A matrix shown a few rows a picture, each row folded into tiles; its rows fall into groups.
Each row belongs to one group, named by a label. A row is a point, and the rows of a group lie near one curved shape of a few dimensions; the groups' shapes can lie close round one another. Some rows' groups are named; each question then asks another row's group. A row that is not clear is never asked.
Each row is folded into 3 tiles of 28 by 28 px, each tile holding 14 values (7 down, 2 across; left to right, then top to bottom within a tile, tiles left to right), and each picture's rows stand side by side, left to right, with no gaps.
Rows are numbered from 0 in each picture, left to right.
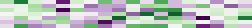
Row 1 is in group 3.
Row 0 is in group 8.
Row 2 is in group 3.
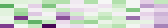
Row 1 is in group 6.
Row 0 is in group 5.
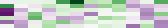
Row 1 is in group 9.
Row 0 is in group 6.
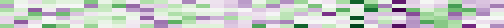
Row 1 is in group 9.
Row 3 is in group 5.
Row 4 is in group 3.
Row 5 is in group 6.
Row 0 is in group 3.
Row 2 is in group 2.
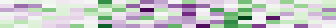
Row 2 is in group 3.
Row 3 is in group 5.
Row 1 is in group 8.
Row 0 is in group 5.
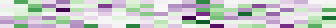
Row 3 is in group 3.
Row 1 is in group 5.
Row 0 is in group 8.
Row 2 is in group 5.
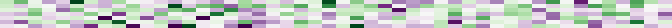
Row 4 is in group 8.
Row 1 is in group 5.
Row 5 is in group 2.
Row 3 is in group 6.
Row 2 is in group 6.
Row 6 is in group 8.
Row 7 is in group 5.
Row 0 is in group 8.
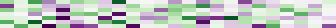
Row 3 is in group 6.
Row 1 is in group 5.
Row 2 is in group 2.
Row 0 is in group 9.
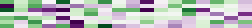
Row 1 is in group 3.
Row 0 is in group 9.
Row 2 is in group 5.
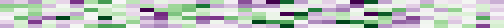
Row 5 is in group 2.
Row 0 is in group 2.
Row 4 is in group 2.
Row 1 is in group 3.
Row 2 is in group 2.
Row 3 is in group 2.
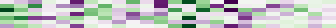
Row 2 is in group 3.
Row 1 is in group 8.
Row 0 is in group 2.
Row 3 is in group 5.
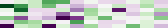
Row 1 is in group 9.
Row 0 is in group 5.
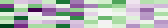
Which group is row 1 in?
9
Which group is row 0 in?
9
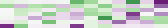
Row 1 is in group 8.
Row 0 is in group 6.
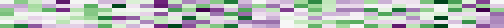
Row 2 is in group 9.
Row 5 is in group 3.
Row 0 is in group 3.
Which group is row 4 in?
2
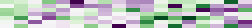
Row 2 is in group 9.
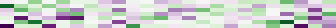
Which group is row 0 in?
5
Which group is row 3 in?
9
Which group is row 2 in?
5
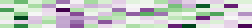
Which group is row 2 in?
6
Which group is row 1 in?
3
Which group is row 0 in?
3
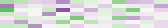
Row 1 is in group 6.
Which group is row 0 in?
3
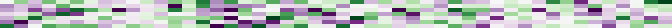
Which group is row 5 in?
2
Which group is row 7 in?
6
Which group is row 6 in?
8
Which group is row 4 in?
3
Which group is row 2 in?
9
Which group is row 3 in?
3
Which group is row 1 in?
9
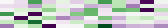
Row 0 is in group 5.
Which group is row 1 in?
3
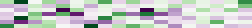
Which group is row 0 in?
3
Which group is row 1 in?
3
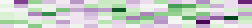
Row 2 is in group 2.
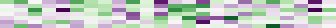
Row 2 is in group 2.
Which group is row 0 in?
8
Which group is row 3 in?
3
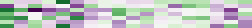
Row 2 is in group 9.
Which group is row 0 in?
9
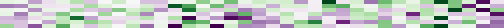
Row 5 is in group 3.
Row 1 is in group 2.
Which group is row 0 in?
3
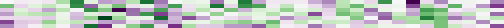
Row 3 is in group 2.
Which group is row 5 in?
2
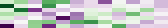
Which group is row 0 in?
5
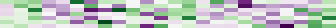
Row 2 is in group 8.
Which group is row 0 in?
9
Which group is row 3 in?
3
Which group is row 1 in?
2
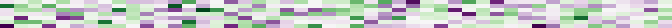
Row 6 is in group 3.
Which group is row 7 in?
3
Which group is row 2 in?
2
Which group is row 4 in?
8
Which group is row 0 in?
5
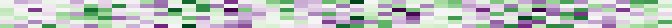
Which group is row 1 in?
2
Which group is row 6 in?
9
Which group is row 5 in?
9
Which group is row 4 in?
3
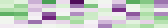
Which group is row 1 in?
8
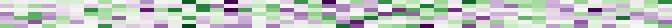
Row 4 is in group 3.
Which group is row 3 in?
8
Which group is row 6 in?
9
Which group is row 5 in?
5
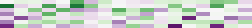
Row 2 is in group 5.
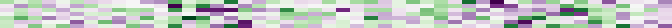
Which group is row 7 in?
2
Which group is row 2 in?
9
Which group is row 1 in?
2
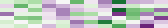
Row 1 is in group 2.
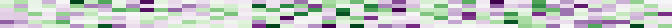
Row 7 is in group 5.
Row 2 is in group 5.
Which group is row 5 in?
8
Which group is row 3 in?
6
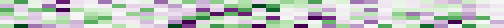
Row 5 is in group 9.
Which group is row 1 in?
2
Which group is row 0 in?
3
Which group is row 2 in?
3
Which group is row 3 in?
5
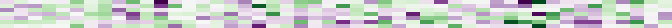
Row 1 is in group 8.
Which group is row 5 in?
2
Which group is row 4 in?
5
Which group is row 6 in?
2
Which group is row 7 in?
5
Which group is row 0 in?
5
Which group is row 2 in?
2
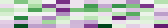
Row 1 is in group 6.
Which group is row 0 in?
8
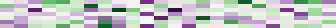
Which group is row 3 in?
8
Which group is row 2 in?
6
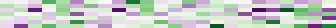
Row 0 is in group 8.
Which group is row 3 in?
2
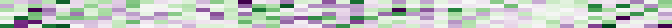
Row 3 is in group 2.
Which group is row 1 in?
5
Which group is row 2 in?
8
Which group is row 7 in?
6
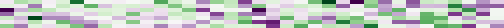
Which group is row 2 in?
8
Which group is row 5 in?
6
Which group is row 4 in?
2
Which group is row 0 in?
6
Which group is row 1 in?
6
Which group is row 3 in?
6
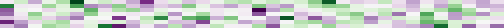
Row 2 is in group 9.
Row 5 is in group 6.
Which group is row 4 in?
2
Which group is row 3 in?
6
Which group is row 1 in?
3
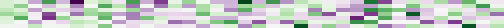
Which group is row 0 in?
8
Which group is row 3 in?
5
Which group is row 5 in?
5
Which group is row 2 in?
8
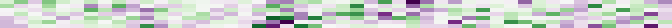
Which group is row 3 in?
9
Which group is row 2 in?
9
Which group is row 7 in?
2
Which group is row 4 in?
8
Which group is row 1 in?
9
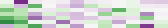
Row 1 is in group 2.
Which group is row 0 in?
2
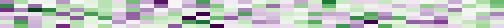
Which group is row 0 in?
2
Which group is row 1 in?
8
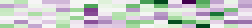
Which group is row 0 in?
3
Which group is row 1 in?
6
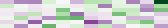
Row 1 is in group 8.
